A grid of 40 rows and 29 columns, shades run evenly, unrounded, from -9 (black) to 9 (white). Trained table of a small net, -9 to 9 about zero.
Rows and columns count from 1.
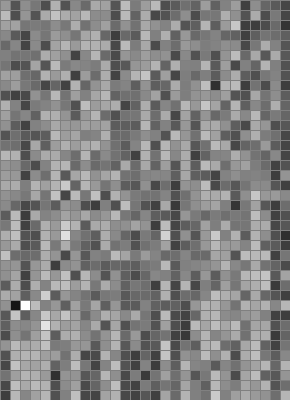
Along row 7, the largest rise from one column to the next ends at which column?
6
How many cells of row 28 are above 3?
6
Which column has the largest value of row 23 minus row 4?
2
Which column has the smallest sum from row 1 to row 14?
29
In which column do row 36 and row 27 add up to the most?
17
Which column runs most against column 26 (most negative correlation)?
15
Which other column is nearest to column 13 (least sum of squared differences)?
14
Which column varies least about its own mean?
23
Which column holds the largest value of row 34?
5
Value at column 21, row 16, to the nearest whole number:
-2
